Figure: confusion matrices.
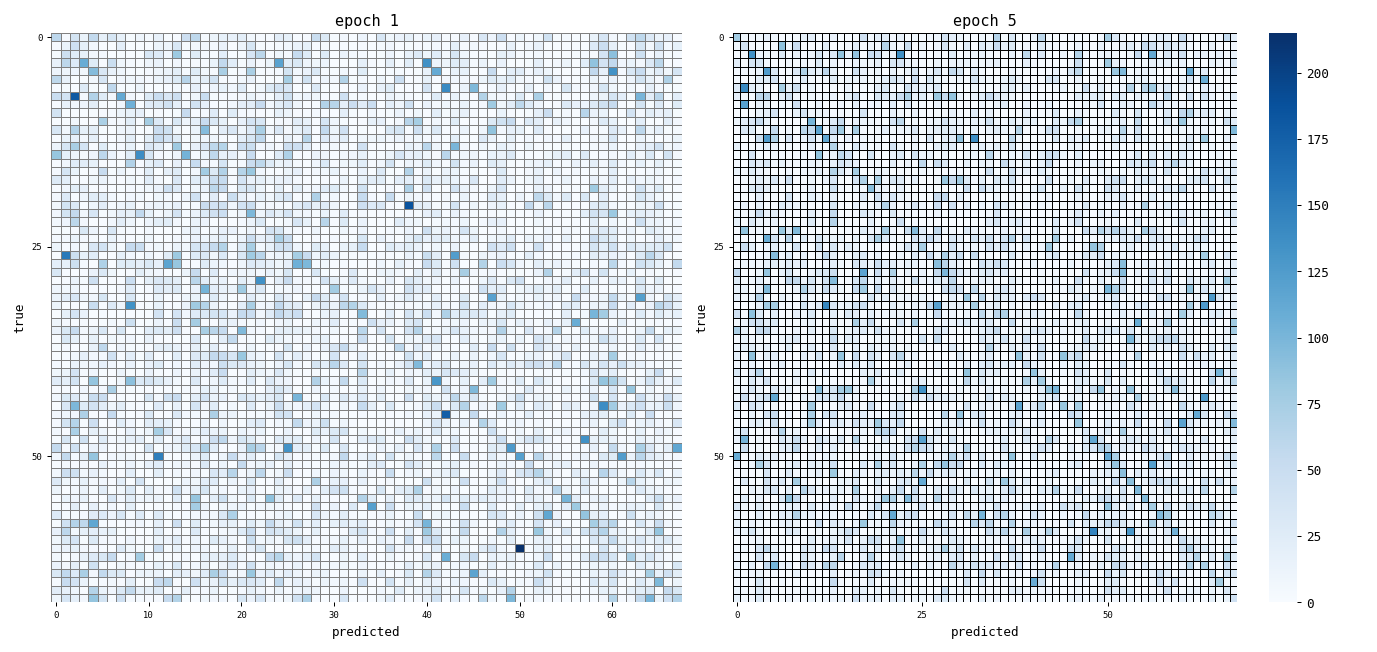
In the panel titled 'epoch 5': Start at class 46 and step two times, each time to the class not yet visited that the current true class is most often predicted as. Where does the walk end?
22
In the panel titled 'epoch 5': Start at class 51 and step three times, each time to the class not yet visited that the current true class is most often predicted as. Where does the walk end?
0
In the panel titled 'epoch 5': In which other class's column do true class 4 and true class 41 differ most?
61
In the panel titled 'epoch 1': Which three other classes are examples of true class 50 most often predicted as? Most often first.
11, 61, 4
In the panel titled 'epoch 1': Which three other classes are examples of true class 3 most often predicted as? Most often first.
40, 24, 58
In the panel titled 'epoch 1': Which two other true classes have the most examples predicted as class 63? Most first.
31, 7
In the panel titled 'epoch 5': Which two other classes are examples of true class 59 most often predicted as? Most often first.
48, 53
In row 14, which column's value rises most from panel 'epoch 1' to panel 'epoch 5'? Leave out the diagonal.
11
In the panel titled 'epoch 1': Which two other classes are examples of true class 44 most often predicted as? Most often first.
59, 2
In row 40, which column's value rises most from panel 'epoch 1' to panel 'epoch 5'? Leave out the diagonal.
31
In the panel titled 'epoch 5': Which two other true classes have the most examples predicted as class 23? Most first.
55, 7
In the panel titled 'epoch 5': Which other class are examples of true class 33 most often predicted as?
2
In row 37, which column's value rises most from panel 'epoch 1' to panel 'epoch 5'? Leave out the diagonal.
34
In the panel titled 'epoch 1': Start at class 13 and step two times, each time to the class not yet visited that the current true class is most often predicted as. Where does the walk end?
26
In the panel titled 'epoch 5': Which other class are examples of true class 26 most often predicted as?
5
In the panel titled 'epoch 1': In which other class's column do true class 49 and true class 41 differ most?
25
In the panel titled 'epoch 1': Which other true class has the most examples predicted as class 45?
64
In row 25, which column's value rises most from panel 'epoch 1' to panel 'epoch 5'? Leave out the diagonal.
42
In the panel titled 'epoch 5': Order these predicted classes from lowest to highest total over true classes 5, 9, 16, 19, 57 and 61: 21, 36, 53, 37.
53, 36, 37, 21
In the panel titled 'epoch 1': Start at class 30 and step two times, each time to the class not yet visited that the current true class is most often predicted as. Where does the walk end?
21
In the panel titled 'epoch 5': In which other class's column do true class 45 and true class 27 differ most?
62
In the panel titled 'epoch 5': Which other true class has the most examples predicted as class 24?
23
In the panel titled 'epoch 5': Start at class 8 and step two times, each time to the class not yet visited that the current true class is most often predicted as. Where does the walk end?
6
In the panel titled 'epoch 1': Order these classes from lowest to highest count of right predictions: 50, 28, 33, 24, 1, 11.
1, 28, 11, 24, 33, 50
